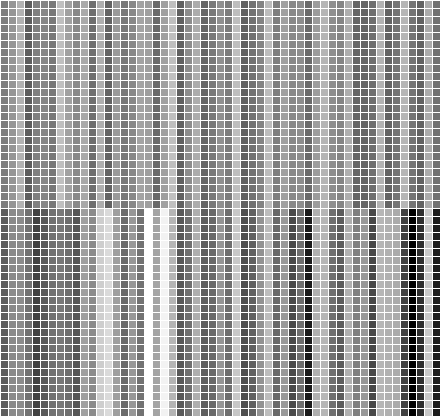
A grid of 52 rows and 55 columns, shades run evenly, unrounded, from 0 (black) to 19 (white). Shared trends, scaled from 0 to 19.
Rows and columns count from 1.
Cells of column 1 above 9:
26
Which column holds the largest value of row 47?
19
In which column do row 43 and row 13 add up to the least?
52
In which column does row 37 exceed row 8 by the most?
14
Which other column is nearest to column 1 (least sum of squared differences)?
43
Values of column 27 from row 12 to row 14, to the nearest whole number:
9 9 9
